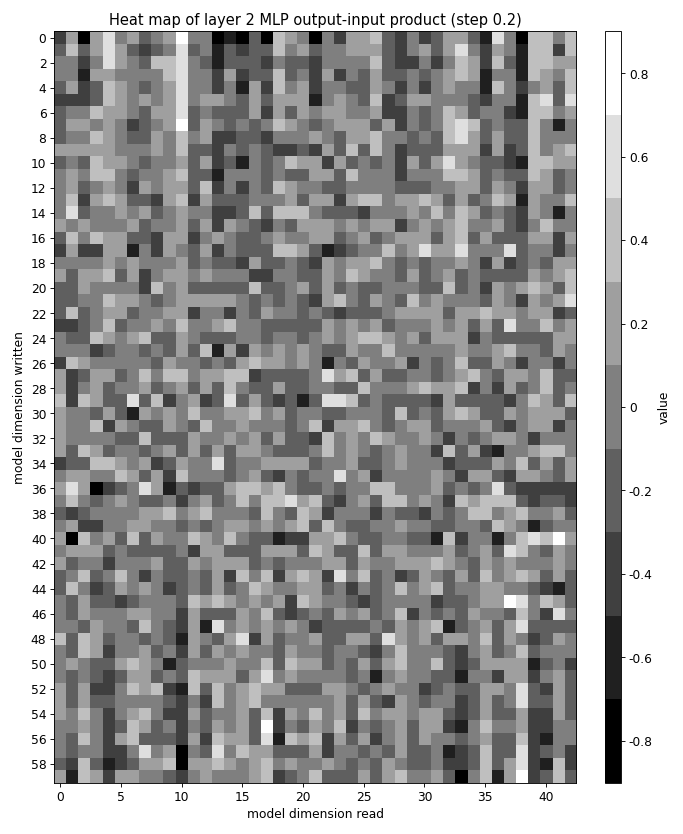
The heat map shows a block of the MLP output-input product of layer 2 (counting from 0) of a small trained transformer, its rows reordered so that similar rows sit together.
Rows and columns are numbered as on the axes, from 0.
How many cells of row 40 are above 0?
17
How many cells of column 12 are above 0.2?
4
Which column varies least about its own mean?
29
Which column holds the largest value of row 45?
37
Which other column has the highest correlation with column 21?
35
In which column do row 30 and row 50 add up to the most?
28
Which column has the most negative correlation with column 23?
18
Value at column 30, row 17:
0.6
